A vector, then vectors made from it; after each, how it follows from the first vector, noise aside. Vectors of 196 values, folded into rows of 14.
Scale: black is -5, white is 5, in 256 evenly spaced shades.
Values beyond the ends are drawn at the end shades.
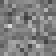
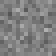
reversed, shrunk.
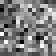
wrapped around, scaled up.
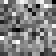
wrapped around, scaled up.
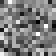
wrapped around, scaled up.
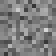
reversed.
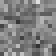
wrapped around.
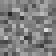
reversed.
